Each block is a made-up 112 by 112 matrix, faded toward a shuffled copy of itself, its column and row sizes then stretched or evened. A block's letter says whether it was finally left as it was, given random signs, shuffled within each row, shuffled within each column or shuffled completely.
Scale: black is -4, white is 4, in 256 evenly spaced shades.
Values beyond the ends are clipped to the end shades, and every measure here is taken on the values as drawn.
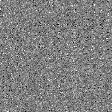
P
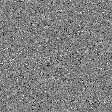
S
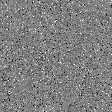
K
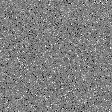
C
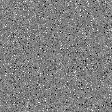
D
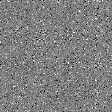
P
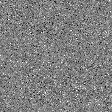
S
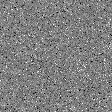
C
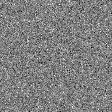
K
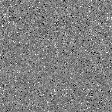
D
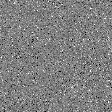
D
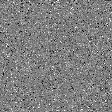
D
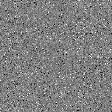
P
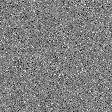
C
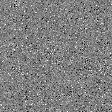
D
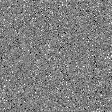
K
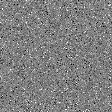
K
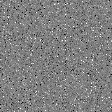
K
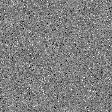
K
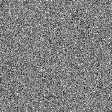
K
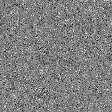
P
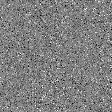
K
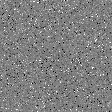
C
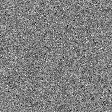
C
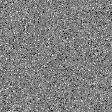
D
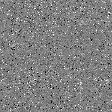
D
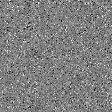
P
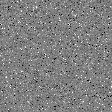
S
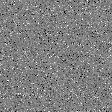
S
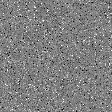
K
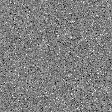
K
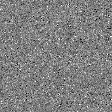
D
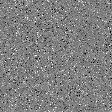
K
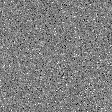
C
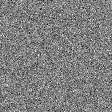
C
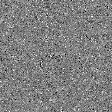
D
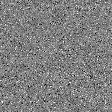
S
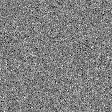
C
